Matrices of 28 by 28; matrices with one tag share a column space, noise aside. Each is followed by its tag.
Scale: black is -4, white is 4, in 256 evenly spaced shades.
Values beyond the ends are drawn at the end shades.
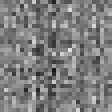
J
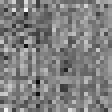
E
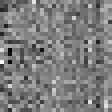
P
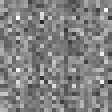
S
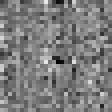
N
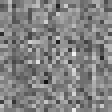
P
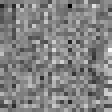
P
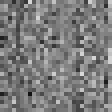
N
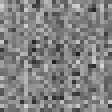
P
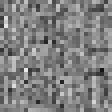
J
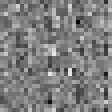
J
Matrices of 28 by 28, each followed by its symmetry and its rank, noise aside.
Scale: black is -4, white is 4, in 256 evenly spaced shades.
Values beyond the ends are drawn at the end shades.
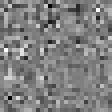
antisymmetric, rank six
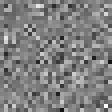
symmetric, rank eight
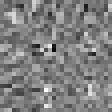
no symmetry, rank six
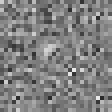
symmetric, rank six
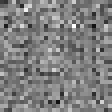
no symmetry, rank six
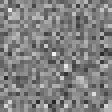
symmetric, rank seven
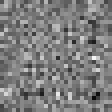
symmetric, rank six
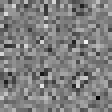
symmetric, rank seven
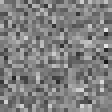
no symmetry, rank seven
